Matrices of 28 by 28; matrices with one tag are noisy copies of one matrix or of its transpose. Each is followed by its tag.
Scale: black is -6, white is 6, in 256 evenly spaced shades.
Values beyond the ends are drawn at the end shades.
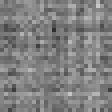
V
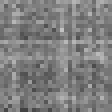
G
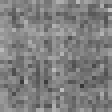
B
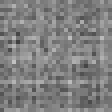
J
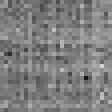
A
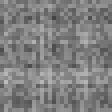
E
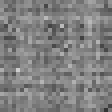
V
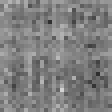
B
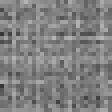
J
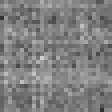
E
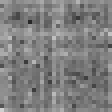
B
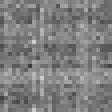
E
